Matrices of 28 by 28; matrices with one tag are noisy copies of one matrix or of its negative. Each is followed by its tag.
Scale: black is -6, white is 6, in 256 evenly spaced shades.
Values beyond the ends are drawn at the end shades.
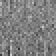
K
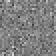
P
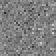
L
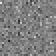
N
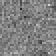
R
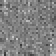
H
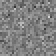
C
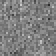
R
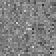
L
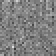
P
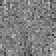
H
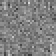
H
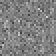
N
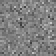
C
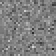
L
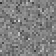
N
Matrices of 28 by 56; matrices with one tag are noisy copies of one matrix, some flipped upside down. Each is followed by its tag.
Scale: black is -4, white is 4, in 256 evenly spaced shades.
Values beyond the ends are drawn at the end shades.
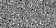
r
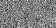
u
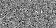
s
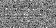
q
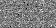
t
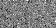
u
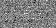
q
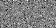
u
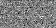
t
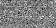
t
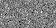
s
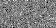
u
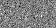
s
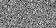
r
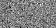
r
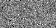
r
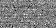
q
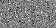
s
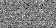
t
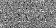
t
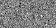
s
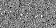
s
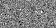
s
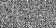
u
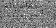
q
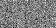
u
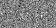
s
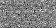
t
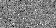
r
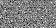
t
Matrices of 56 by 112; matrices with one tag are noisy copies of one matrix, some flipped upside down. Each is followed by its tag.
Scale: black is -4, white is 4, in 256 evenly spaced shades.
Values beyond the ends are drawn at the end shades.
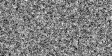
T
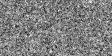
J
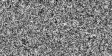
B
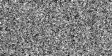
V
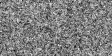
J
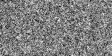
V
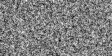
T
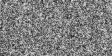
V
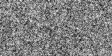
J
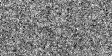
J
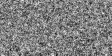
B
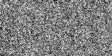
V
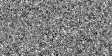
B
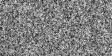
V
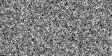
T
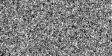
T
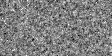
T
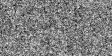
J
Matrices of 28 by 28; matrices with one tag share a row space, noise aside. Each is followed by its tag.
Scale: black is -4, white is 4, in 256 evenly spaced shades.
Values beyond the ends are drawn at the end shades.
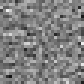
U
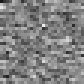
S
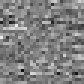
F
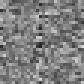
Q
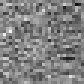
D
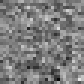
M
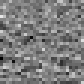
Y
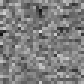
Y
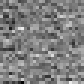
F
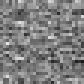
F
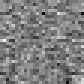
S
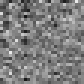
D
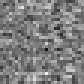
M
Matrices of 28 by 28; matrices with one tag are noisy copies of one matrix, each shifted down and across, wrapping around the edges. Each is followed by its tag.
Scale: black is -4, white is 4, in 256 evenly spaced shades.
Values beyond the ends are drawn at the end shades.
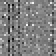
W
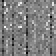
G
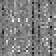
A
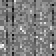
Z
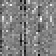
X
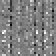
G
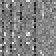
G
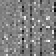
G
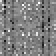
A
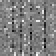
G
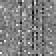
W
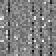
G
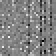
W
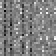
A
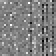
W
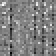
G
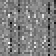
A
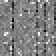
G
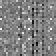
W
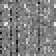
Z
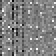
W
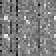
Z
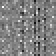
W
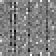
X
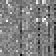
Z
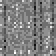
A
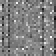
W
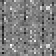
Z
